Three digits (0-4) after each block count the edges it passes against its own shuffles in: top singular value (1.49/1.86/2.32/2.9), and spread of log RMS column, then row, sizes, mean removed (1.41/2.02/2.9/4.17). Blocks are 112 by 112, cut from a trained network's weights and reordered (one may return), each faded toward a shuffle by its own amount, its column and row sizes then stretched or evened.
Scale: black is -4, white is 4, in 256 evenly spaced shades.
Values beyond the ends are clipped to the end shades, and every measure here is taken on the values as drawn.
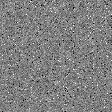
1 1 0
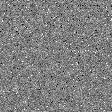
1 0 0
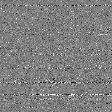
2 0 3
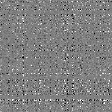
2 3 3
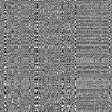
4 3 1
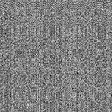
3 1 0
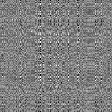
4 3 0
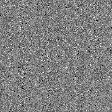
0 2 1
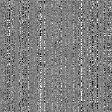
3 4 0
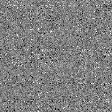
1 2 1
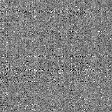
1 2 2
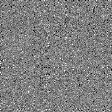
2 2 1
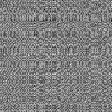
4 1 0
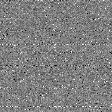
2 0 2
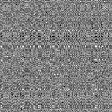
4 1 2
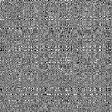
3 2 3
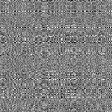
4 2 3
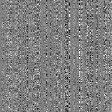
3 4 0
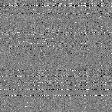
3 1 3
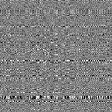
4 1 3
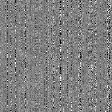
2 4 0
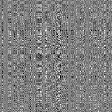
4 4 2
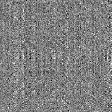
2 2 0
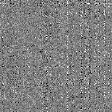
1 3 2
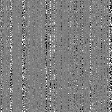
2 4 1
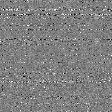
1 0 3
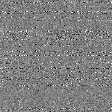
1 0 3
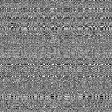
4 0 3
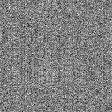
2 0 0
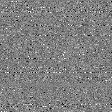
0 0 3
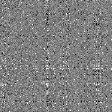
2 3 1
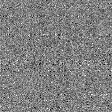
1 0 2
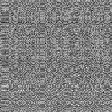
4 0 1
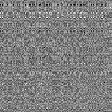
4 1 2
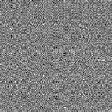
3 1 1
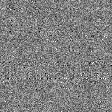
1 0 2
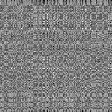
4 2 1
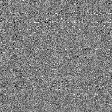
1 1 2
